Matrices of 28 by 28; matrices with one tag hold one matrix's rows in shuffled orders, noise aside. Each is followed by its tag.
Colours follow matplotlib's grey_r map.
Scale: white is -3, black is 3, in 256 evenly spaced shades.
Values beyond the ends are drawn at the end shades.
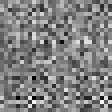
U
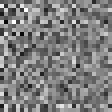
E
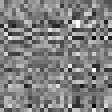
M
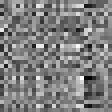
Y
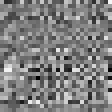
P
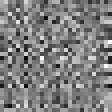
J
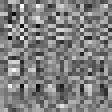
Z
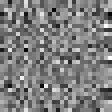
J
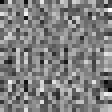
J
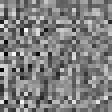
E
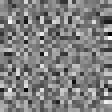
J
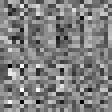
Z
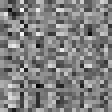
Z
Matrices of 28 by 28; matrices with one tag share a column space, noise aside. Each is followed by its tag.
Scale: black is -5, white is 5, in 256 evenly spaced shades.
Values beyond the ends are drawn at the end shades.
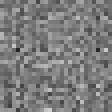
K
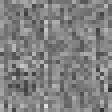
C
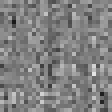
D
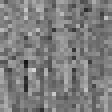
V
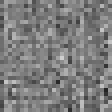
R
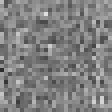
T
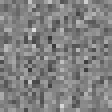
T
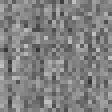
T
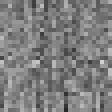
V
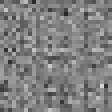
K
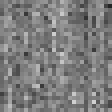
D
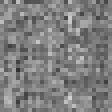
T
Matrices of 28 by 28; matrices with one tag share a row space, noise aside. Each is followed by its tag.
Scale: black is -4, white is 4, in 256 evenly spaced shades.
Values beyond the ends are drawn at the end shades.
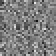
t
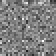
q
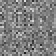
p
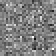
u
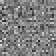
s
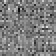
s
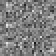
u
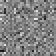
t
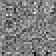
u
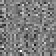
t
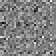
t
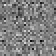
p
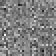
s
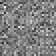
s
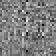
q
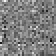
s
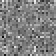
s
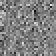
t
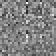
q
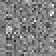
u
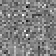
q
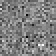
q
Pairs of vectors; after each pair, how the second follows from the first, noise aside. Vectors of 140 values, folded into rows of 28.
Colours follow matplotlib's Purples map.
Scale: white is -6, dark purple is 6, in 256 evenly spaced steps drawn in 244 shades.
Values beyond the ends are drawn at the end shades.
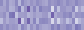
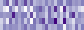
reversed, scaled up.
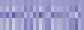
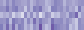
negated.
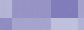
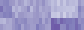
negated.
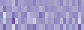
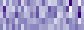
reversed, negated, scaled up.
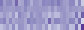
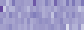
reversed, negated, partly zeroed.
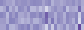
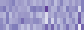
negated.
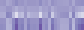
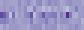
reversed, negated, partly zeroed.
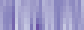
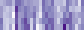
negated, scaled up.
